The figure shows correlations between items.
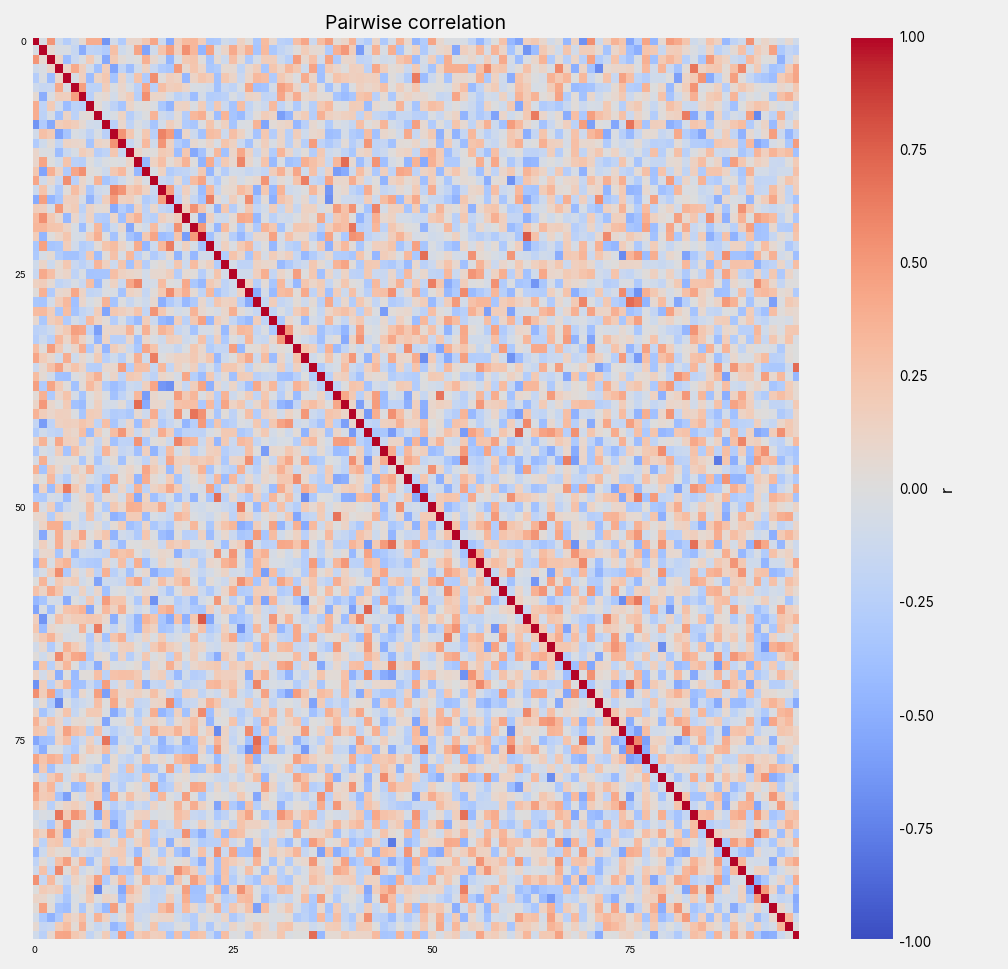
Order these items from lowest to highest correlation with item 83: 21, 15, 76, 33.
76, 21, 15, 33
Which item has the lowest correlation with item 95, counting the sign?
10
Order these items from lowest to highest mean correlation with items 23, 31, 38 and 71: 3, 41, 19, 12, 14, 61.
3, 14, 19, 61, 41, 12
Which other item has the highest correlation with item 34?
15
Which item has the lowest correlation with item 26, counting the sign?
63
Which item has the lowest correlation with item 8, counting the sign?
91
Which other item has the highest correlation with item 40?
20
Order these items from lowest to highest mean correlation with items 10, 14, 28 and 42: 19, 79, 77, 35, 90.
19, 77, 79, 90, 35
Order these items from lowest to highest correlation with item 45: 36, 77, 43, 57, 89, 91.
36, 57, 89, 43, 77, 91
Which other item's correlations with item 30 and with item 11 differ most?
16
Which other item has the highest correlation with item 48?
4
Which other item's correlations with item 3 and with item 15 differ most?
57
